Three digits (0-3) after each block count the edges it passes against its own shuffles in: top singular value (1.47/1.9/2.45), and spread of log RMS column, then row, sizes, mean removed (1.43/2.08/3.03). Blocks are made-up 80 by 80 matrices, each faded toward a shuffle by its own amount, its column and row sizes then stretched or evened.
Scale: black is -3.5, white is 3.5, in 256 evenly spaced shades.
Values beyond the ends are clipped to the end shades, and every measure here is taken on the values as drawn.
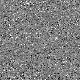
0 0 1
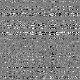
2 1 3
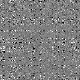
0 2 2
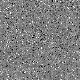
0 1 0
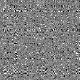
2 2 2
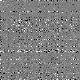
0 2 3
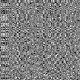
3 2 0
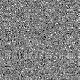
2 0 0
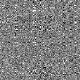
2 2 2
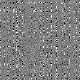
0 3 2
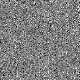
1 2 0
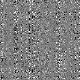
0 3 2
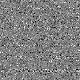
1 0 2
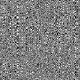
2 2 1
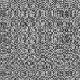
3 2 1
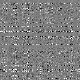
0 2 3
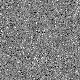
0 0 0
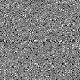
2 0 1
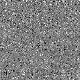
1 0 1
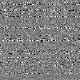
1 0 3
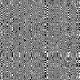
3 3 0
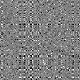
3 2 2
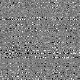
1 1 3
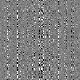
3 3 1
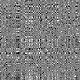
3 2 2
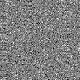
2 0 0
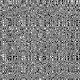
3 1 2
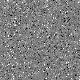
0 1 0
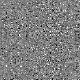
1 2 1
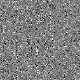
0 2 0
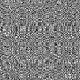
3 0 1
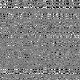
3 0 3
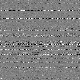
1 0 3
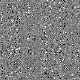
0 2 1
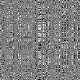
3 3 0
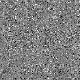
1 1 1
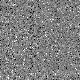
0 1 0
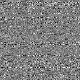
1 0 3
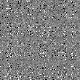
0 2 2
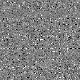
1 1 2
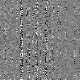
1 3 0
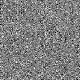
1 1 0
